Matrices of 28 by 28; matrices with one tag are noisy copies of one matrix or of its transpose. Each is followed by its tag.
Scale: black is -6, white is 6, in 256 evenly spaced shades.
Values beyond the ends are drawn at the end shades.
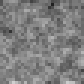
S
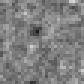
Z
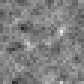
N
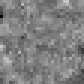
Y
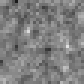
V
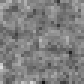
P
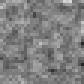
P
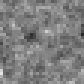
Z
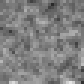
S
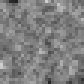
Y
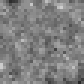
Y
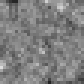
Y
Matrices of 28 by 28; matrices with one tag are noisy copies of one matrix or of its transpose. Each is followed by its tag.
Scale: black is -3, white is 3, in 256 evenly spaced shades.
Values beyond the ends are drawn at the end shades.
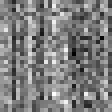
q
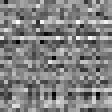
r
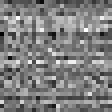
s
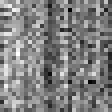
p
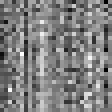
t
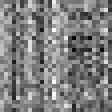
q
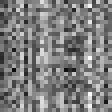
t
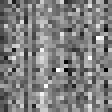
t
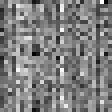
s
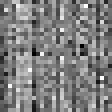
s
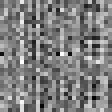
r
